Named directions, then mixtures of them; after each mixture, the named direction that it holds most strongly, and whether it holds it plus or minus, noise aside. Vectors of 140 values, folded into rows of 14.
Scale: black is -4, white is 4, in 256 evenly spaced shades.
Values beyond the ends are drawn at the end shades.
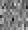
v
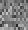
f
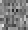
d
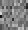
v, plus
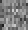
d, minus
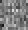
d, minus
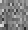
f, minus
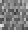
v, minus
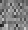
f, plus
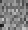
d, minus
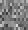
f, minus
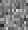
d, minus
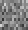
f, minus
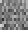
f, minus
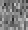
v, plus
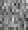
v, minus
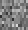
f, minus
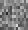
f, minus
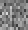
f, plus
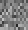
f, plus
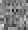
d, plus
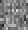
d, minus
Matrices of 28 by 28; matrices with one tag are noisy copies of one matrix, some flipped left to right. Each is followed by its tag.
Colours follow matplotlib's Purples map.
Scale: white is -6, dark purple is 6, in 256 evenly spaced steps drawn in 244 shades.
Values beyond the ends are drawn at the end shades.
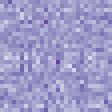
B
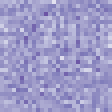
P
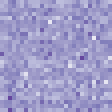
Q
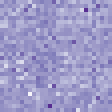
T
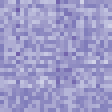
T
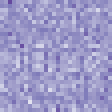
B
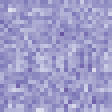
B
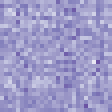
T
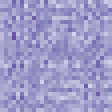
Q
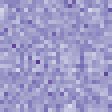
B
